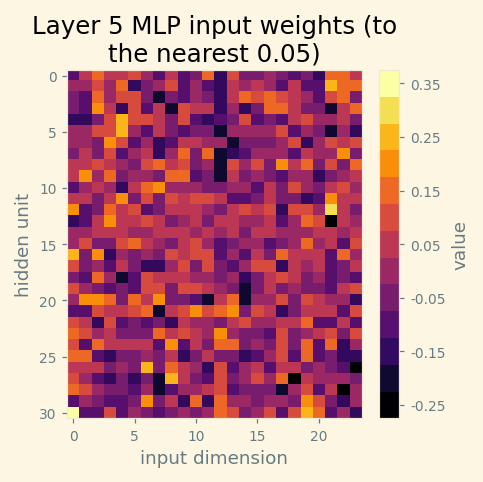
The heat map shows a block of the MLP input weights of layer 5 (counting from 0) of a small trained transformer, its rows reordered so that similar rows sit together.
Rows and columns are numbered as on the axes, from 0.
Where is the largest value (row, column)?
30, 0
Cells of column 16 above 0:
12
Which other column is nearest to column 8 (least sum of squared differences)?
15
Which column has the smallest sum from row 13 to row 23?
14
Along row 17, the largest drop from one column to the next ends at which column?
17
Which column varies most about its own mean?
21
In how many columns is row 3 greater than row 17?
11
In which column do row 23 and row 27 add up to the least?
18
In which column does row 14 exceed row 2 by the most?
7
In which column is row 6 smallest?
13
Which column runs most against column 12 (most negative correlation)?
22
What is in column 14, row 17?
0
